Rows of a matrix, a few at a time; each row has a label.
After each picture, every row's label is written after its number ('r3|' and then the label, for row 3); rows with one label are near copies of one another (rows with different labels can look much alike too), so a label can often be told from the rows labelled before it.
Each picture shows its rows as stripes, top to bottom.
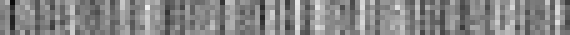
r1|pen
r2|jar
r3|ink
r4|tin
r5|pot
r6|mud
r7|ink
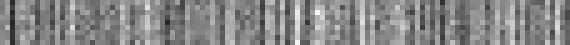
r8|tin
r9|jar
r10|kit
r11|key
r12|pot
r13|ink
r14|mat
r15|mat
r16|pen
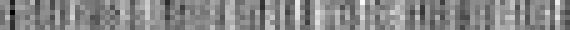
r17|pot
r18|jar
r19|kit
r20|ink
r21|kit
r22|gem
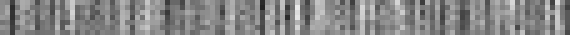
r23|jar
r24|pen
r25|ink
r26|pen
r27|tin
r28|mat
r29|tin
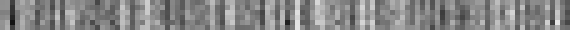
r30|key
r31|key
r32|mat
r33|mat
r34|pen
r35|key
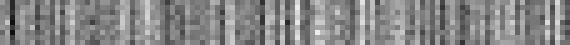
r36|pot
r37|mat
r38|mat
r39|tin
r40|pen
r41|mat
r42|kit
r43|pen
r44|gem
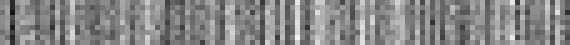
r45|jar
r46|pen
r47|kit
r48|key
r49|key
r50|mud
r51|ink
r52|mat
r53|gem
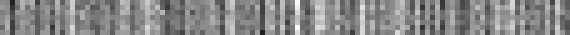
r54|mat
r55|ink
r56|jar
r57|gem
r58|pen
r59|ink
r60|jar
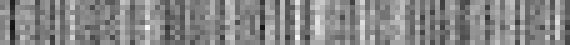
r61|mat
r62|mud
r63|key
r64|jar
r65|kit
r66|tin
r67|kit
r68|pen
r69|key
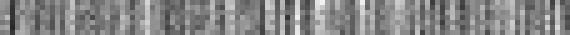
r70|gem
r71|gem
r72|pot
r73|pen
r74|mat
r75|pen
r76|jar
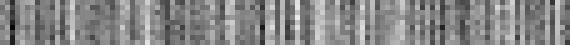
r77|mat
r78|ink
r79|mat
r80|mat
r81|gem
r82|tin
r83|gem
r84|mud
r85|tin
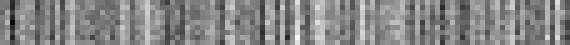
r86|mat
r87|mat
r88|tin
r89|tin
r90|kit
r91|mat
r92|jar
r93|pen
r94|mat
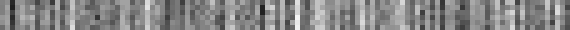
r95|mud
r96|tin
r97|jar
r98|key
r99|mat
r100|ink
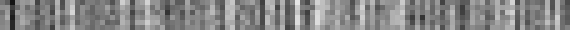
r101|mat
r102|gem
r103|mud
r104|kit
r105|kit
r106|mud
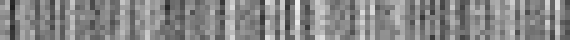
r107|pen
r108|pen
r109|key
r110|jar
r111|pen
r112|pen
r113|mat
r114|gem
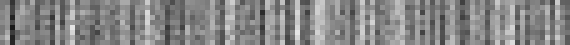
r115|gem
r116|kit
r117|jar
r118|mud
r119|key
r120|mud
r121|ink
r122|pen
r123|mud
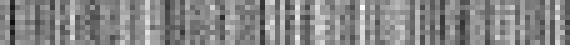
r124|tin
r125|pot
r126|tin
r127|ink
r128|tin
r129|gem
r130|tin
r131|ink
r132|jar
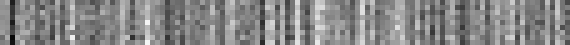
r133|pen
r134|gem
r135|pot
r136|jar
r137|tin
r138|gem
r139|key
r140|mud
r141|tin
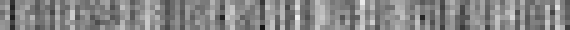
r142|pot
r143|pen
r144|mud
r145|ink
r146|key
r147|tin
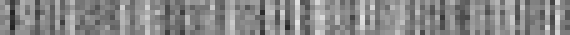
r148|mat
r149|key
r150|tin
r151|mat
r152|mat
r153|pen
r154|jar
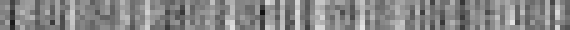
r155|gem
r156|jar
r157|jar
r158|mat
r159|mud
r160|gem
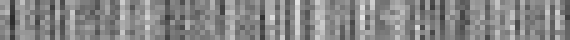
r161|key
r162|key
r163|pen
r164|tin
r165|mat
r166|jar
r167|key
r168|jar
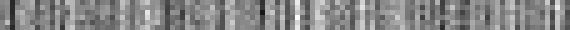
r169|mat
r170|pot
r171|tin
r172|jar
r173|pen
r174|mat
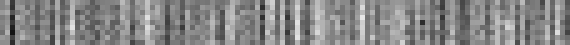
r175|tin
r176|tin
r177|pen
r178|tin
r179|ink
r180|mud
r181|kit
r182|key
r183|mud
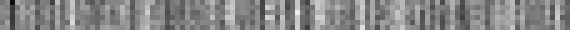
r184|mud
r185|gem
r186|jar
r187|gem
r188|ink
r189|pot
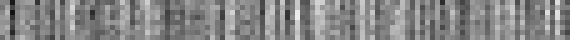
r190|mat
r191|ink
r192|pen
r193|pen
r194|gem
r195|pen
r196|kit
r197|key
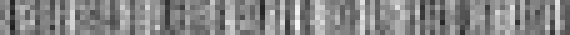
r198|pot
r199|jar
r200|ink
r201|ink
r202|mat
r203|pen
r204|gem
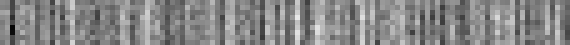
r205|mud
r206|mat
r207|key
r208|key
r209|ink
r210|kit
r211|kit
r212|pot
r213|ink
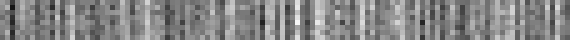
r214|key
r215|pen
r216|gem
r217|tin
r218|jar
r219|gem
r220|mud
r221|ink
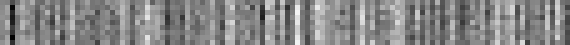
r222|gem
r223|kit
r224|jar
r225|tin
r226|pen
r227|pen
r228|kit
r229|kit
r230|key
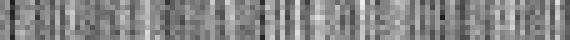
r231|pot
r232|gem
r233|mat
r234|mat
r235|jar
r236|ink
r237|key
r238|tin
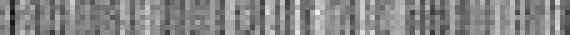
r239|pen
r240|gem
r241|kit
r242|pen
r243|kit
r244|kit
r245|key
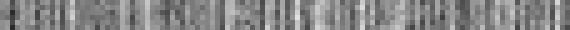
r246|ink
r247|gem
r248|mat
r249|mat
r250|key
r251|kit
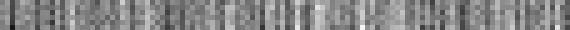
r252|key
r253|gem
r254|mud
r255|kit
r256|mud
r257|pot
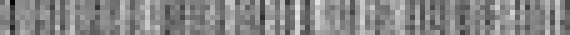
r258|kit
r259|key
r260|jar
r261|jar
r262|gem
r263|kit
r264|pen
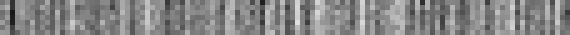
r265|jar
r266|pen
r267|kit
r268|kit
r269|pot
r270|mud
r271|gem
